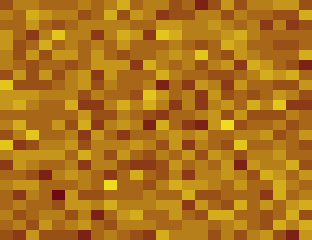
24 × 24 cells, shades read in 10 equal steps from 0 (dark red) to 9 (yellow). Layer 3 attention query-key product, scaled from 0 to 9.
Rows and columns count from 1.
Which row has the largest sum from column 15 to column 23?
19
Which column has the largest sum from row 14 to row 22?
14
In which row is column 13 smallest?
9
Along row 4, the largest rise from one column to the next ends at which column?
13
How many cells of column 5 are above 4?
9
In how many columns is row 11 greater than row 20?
14
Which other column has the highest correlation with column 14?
16
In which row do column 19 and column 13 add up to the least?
17
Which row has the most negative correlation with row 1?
6
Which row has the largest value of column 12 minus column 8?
11
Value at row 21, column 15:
2
